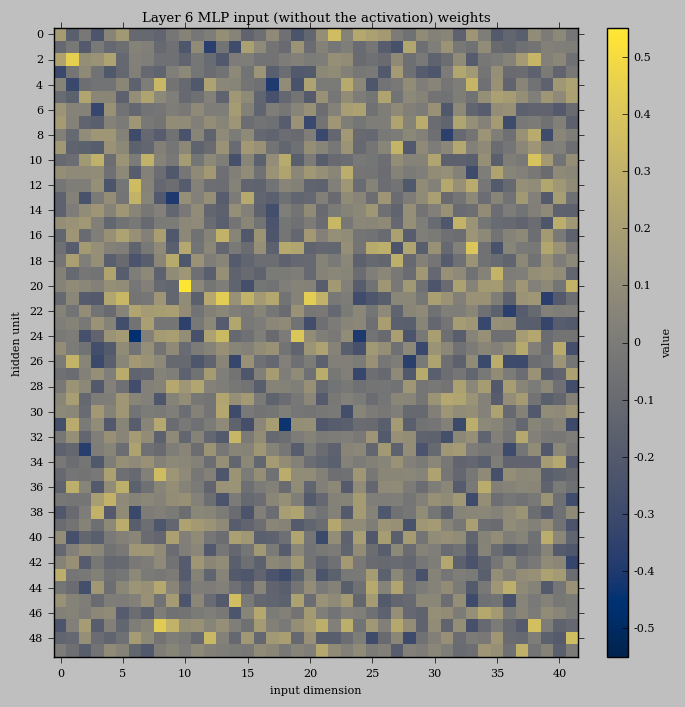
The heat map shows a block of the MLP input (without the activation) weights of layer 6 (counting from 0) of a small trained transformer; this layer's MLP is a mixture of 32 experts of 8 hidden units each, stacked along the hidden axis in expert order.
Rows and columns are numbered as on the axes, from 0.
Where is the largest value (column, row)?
10, 20
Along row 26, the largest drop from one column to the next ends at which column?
36
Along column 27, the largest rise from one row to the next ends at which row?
18
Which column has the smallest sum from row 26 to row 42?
41
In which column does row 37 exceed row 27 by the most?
24
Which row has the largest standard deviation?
21
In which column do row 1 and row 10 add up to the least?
14
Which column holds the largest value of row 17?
33
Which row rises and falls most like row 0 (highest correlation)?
39
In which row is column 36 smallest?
22
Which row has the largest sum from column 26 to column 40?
5
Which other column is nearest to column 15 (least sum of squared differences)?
30
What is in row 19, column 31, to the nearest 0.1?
0.1
